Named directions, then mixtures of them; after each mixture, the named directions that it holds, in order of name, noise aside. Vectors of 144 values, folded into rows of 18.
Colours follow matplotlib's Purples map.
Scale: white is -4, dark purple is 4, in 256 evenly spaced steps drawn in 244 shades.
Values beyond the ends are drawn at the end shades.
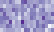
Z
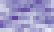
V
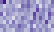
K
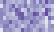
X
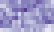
V, Z.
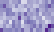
V, Z.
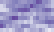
V.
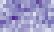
K, V.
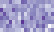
Z.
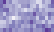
K, V.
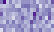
K, X.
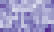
V, Z.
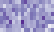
Z.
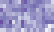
V, Z.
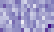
Z.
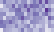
V, X.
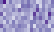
K.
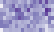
V, X.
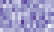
K, Z.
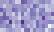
Z.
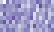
K.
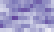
V.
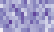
X, Z.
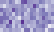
Z.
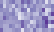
X, Z.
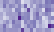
X, Z.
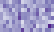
X, Z.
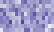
X, Z.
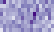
K, X.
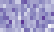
Z.
